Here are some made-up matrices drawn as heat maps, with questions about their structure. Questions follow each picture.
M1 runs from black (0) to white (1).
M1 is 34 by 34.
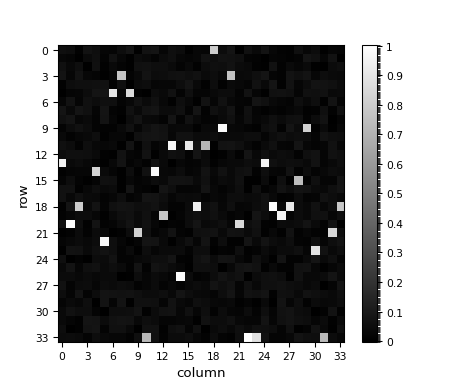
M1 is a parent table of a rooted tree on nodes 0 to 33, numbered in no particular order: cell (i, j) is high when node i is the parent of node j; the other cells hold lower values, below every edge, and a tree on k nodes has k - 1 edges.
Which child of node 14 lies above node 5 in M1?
11
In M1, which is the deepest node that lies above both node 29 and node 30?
9
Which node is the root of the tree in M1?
3
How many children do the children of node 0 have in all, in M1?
5
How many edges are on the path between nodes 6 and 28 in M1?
9
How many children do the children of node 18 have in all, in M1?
4
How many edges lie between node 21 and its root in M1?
2
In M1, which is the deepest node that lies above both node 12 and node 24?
19
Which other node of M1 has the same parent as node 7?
20
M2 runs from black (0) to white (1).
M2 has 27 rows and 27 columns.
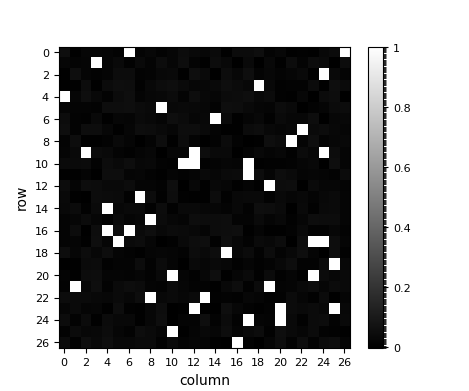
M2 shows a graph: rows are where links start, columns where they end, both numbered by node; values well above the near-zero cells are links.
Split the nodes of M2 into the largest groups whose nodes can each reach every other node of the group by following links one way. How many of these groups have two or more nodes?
4
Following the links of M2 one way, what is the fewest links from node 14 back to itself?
4
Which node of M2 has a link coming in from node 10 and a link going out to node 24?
node 17
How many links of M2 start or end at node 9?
4
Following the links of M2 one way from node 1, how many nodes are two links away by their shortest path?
1
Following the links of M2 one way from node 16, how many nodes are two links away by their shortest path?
2
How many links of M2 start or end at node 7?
2
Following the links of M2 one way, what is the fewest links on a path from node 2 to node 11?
4
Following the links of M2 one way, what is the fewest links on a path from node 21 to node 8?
5
